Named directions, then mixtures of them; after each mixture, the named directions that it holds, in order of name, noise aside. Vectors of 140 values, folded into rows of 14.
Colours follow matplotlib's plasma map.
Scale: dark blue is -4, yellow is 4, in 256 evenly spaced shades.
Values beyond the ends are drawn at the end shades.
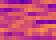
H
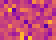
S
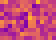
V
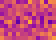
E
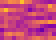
H.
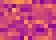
H, S.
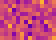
E, S.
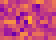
E, S, V.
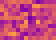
H, S, V.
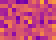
E, H, S.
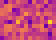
E, S, V.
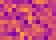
H, S, V.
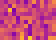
E, S.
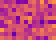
E, H, S.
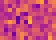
E, S, V.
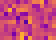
E, S, V.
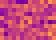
E, H.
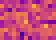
H, S, V.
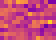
E, H.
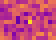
E, V.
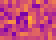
E, V.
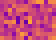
E, S, V.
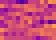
E, H.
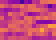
H.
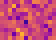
S, V.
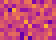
S.
